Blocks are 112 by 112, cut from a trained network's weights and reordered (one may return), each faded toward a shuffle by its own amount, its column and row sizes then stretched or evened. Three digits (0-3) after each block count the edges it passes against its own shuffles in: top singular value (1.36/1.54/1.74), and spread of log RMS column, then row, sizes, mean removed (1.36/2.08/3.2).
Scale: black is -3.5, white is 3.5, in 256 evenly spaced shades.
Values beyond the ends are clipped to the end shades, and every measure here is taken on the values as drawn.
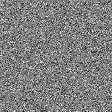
2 0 1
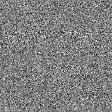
0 0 2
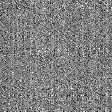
2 0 2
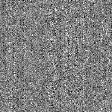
0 2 0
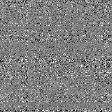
0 2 3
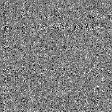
0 2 2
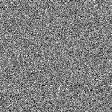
3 0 1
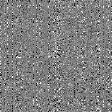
0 3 2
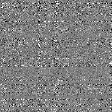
0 2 3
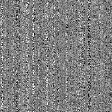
2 3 0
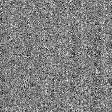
0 1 1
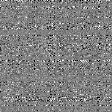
0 2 3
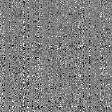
0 3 2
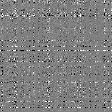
2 3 3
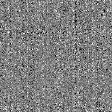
1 2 2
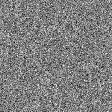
0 0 0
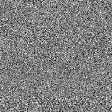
3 0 2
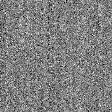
0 1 0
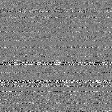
3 0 3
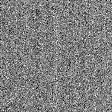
0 1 0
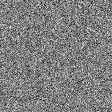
1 0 0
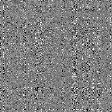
2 3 2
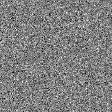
0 1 1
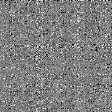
1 2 3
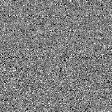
0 1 2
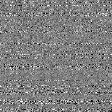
1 1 3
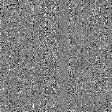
0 3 1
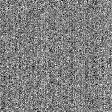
2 0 1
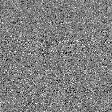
1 0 2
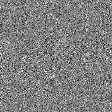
2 2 1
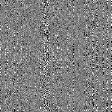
3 3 1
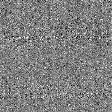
0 0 2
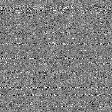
2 1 3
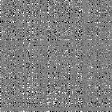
0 3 3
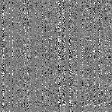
0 3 2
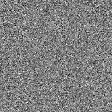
2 1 0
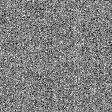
0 0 1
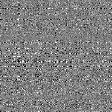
3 1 3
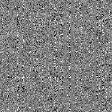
0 3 1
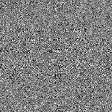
2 1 2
